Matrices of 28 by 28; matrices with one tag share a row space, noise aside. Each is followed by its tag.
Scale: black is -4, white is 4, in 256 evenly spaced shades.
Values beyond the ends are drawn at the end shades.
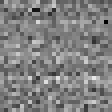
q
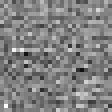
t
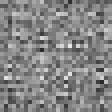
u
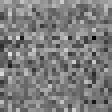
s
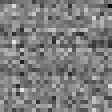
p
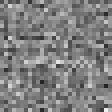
u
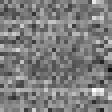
p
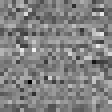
p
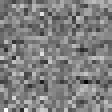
t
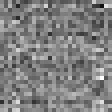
p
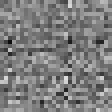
u
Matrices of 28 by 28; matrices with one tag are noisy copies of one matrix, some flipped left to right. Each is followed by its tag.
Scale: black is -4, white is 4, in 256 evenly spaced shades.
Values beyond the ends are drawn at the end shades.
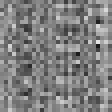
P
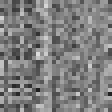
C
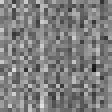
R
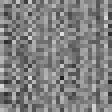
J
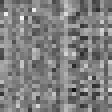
C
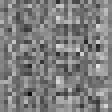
P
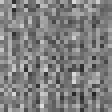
R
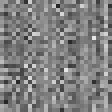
J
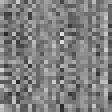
J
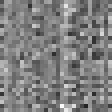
C
